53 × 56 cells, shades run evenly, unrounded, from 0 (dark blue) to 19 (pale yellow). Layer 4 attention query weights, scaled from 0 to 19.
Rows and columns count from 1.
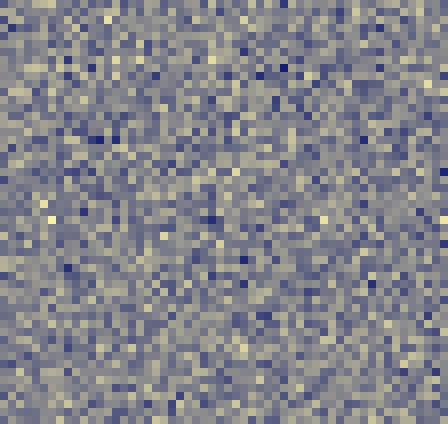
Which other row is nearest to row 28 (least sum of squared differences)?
14
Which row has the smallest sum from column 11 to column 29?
18
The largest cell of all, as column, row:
7, 28
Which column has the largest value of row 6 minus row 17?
27
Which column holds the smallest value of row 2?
43
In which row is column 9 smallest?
34
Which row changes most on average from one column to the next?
17
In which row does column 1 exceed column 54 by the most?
15
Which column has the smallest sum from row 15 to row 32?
8
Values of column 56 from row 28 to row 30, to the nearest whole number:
18 9 12
